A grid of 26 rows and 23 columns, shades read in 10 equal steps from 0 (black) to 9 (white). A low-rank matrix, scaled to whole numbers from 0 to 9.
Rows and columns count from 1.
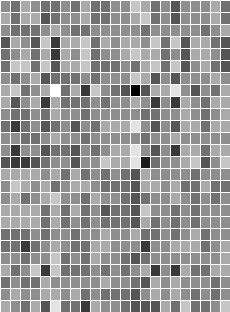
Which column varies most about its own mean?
14
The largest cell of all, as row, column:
8, 6
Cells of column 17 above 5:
2
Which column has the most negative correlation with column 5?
22
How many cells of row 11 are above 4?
13
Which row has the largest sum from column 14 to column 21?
4
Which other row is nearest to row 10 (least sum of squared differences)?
3
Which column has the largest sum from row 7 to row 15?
23
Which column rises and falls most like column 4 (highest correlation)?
1
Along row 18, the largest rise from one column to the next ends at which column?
15
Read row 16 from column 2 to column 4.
7 6 5
